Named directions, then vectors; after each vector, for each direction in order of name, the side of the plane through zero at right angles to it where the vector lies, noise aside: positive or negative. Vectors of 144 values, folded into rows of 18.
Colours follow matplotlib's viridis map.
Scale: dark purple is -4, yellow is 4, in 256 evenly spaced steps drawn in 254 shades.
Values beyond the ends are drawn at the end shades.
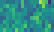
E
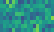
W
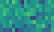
negative, positive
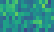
positive, positive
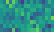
negative, positive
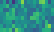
positive, negative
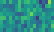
negative, negative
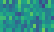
negative, negative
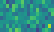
positive, negative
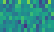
negative, negative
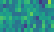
negative, negative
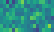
positive, negative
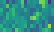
positive, negative
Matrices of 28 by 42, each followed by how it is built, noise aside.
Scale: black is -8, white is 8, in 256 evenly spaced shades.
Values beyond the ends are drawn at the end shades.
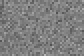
noise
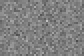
repeating rows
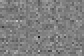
low rank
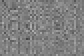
low rank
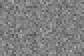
repeating rows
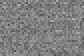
blocks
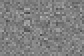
low rank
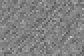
Hankel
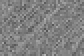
Hankel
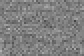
blocks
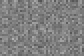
blocks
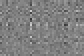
low rank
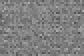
blocks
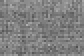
blocks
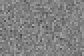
noise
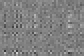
low rank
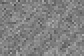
Hankel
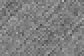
Hankel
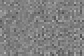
low rank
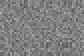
blocks
